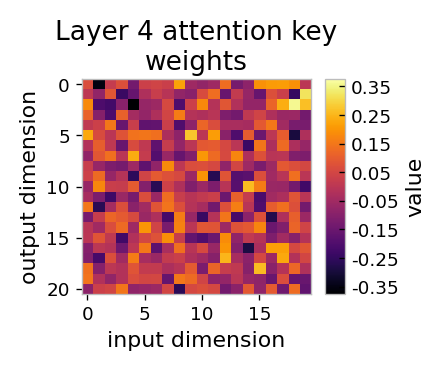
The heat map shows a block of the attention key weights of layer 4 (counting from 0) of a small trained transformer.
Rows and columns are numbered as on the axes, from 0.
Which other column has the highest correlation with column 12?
17
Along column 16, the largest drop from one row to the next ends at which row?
13
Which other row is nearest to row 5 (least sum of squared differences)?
19
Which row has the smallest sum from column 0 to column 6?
2
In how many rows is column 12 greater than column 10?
8
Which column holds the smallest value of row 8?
5
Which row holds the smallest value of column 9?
15
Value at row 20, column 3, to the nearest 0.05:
0.15
